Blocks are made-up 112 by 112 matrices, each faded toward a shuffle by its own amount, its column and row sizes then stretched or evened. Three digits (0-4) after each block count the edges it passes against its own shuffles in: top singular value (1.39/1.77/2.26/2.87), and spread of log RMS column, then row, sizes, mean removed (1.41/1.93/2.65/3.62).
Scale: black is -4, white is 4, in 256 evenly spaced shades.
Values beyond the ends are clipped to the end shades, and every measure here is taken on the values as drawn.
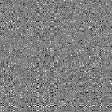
4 2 3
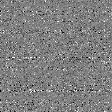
0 1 3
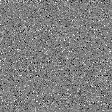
1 0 2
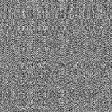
3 2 0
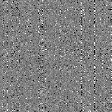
3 3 1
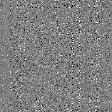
1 3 2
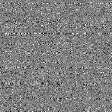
2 1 3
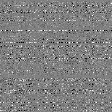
2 2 4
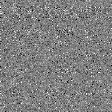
2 1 2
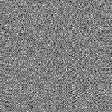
4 0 0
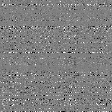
1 2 4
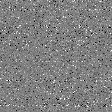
0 0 2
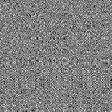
3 0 1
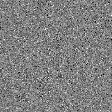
1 1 0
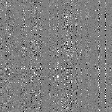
3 4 2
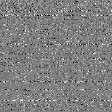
0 0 4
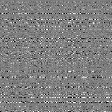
4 1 4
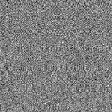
3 0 1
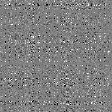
1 3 3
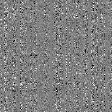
0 4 1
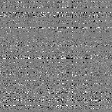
3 2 4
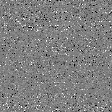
1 0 2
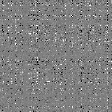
2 3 3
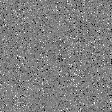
0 2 0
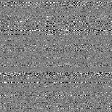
3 1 4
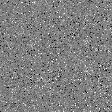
0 1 1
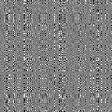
4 4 3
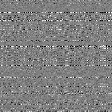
4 0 4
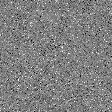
1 0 0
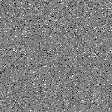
2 0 2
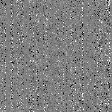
0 4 0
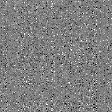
2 3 1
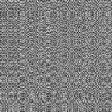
4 3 2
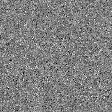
1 0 1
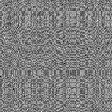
4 1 0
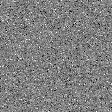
0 0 0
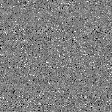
1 1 2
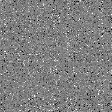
1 2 1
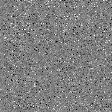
0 1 2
